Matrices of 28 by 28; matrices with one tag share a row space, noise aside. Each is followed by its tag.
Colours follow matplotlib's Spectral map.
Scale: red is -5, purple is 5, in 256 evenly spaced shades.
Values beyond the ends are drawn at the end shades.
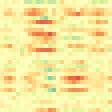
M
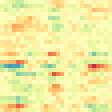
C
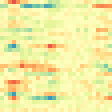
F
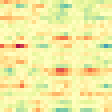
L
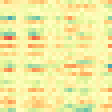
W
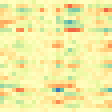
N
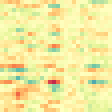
C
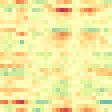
L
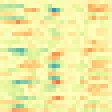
C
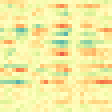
L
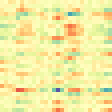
N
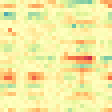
W
